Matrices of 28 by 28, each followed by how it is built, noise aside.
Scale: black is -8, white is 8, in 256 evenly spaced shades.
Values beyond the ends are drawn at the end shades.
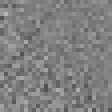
lower triangular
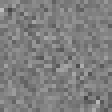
banded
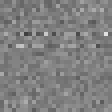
uneven rows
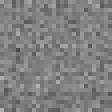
repeating columns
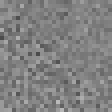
lower triangular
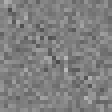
banded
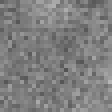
smooth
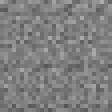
repeating columns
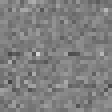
uneven rows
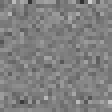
uneven rows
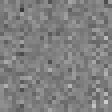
uneven columns
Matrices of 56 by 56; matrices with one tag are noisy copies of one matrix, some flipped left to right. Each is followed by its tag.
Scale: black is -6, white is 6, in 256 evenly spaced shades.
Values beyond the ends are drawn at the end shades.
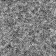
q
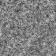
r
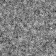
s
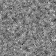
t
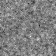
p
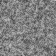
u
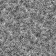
t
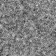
p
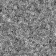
r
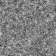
r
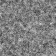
s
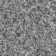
t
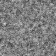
s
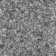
q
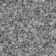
s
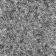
q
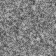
p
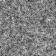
u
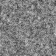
r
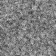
p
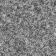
r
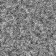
t
